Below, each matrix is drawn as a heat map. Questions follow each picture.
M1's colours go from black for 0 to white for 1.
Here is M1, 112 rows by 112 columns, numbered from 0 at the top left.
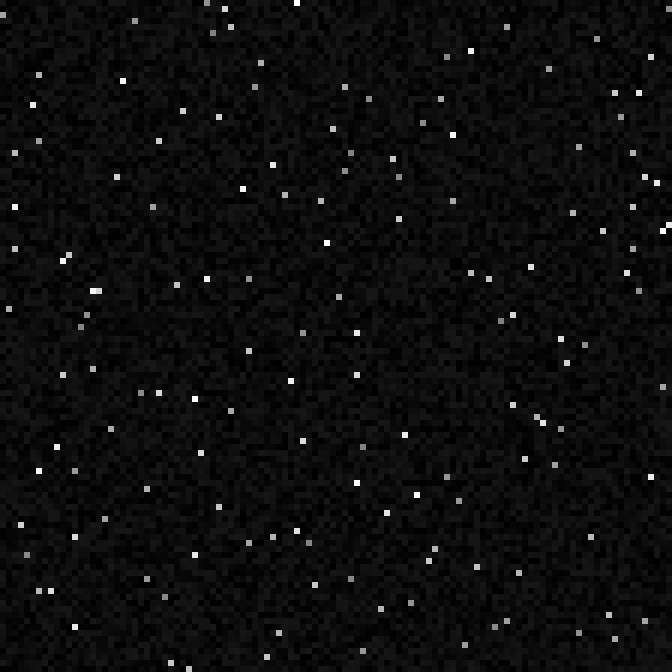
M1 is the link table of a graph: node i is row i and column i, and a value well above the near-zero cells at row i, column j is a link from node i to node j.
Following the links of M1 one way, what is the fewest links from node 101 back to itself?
5
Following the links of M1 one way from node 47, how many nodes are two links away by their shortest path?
3
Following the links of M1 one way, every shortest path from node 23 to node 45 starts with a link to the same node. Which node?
node 6
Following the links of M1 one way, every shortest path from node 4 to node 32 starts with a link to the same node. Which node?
node 84
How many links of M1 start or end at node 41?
5
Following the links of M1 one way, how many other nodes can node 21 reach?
3
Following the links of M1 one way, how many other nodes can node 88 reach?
8
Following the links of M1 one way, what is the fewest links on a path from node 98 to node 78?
2
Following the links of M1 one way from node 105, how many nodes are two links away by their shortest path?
5
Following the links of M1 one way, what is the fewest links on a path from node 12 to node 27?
3
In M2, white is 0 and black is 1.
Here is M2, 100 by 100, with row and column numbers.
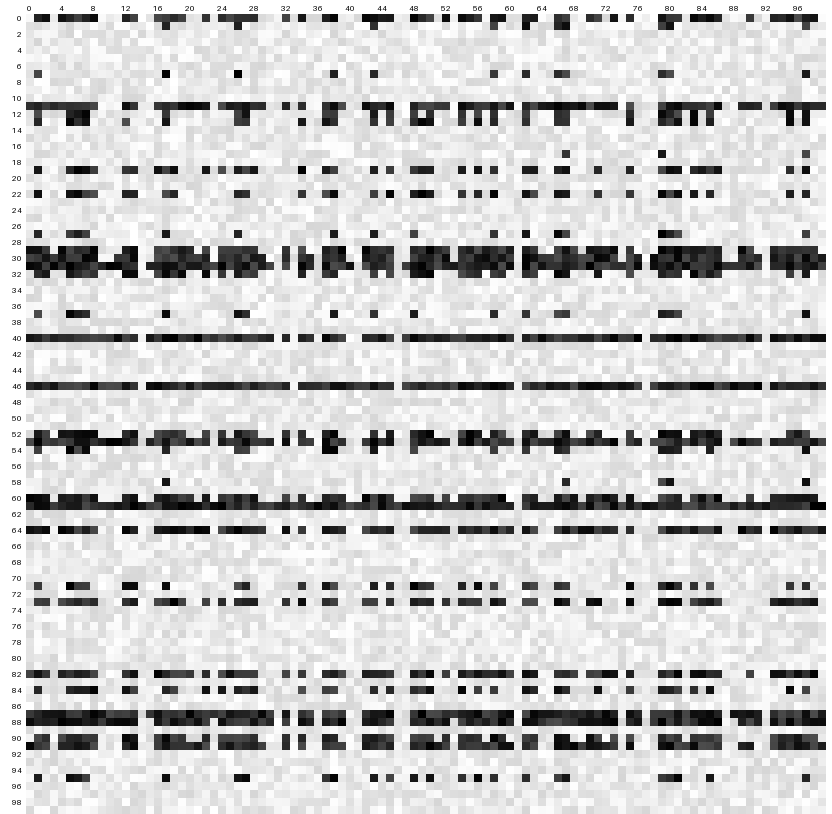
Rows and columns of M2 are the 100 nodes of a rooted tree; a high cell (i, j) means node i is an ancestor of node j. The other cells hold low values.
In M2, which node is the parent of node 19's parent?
52
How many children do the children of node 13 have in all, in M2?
3
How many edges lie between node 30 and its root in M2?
7
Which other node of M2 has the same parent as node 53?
23
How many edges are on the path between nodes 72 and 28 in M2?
9
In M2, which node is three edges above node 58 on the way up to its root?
27
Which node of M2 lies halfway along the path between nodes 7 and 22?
95
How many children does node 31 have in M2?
1
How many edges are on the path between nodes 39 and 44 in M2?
4
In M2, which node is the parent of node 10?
88
